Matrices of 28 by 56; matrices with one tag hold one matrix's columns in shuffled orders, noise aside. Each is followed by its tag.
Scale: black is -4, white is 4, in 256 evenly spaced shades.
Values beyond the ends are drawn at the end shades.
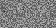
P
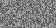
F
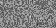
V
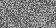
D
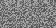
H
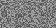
P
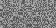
H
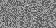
D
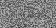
P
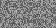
F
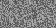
V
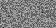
P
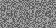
P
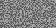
P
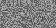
H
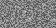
P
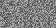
D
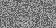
D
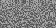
H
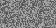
F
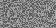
P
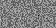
D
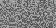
H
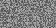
D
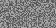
D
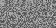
H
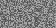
D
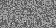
V
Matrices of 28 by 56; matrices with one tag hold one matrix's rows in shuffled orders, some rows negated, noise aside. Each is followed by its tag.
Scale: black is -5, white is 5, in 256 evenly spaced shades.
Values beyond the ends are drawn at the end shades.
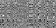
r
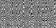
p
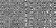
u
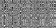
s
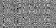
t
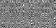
p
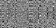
r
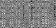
p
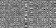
u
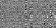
u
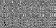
s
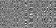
u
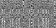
p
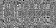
t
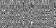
p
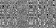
r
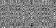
p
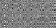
s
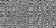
r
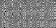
s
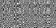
t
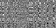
r
